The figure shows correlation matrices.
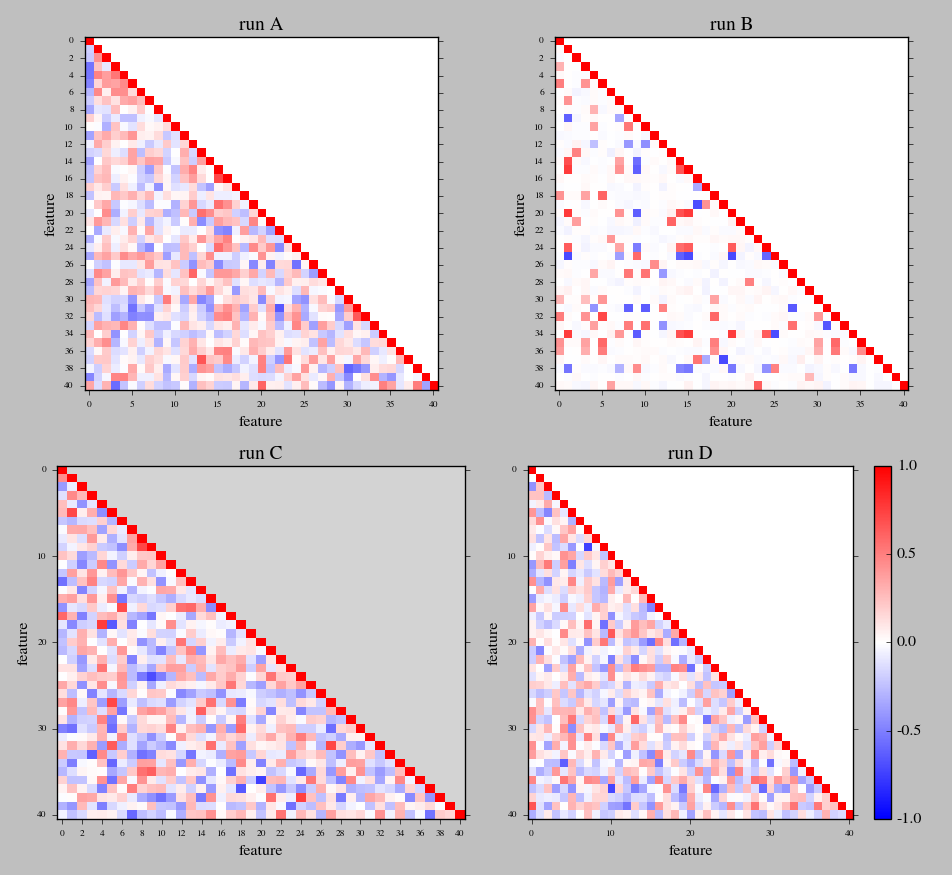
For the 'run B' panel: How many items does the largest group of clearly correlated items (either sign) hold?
10
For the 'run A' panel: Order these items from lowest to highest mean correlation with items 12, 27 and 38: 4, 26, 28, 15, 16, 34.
26, 34, 28, 4, 16, 15
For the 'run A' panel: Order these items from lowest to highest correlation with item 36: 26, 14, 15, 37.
26, 14, 37, 15
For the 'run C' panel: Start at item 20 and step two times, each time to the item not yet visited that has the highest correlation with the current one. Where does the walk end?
16
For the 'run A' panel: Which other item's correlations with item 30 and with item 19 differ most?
24
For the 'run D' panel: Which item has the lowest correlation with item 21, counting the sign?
1
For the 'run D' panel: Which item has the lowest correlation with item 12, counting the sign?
39
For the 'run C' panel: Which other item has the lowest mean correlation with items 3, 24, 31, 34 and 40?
37
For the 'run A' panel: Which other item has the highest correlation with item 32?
31
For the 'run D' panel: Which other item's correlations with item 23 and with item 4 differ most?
34
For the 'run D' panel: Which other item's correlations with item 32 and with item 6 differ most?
5
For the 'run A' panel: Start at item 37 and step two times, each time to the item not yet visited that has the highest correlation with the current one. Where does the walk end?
20
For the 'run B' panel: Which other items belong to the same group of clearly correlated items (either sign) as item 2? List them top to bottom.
13, 21
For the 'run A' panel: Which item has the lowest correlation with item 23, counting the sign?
0
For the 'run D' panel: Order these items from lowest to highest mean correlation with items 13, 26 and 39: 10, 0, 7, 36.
10, 7, 36, 0
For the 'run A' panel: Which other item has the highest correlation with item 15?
16
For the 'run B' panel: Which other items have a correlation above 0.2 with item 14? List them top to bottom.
1, 7, 15, 20, 24, 34
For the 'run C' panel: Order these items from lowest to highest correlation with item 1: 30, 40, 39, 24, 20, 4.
30, 39, 40, 4, 24, 20
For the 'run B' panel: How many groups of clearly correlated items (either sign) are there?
9
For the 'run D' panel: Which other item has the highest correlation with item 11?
2
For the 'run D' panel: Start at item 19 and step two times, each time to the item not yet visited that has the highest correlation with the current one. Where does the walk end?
29
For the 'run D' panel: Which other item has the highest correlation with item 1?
6
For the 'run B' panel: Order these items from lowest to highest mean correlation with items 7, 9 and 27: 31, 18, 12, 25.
31, 12, 18, 25
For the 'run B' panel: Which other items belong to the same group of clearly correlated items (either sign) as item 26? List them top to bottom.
11
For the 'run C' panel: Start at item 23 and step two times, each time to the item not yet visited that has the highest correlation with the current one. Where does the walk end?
18
